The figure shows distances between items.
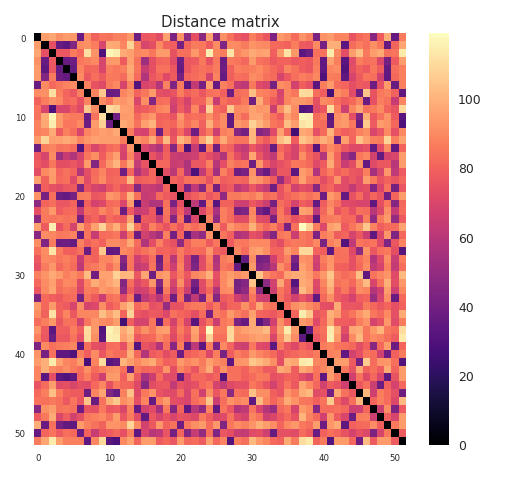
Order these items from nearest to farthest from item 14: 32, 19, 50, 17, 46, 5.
50, 19, 17, 32, 46, 5
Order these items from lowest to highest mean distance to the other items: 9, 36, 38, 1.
36, 1, 9, 38
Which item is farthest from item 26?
13
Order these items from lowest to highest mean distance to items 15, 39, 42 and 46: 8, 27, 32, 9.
8, 32, 9, 27
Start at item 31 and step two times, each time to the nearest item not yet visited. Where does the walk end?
12
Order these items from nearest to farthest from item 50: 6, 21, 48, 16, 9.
6, 21, 16, 48, 9
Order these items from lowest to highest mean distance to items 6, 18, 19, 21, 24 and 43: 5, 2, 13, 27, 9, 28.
5, 28, 9, 27, 2, 13
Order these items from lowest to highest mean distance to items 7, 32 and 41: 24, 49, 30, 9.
24, 49, 30, 9
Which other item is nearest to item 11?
51
